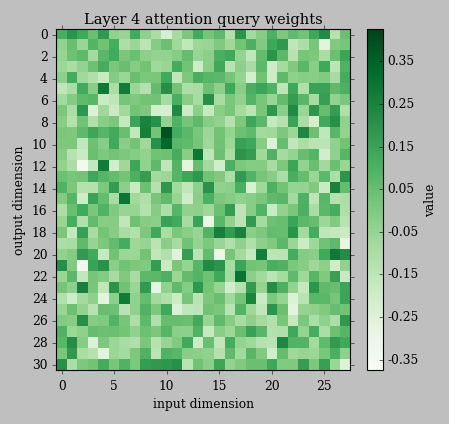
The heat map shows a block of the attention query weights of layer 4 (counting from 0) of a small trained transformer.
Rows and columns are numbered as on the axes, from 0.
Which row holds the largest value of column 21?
28
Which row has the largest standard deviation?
20
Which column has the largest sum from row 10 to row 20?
17
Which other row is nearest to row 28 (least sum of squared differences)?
29
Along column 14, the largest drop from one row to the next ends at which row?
7
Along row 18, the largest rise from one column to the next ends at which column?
2
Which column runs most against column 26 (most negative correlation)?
15
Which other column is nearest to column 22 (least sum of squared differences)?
19
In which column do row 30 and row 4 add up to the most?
10
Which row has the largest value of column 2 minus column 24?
26
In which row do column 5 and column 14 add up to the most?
14
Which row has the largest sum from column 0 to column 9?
30
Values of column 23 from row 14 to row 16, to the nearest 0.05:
-0.05 0.1 0.1
